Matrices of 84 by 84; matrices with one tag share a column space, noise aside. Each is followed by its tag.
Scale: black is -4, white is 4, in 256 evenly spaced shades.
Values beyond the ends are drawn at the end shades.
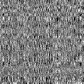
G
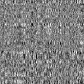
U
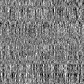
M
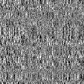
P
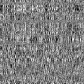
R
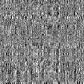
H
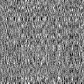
G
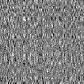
G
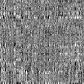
H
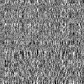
U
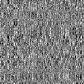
P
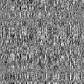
P
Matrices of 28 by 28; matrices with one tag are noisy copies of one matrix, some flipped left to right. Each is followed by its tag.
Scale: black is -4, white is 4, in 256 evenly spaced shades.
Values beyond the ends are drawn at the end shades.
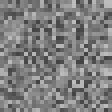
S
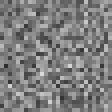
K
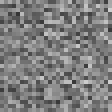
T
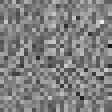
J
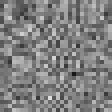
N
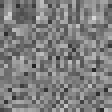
N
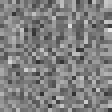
S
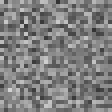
T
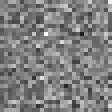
T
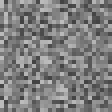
T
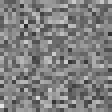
T
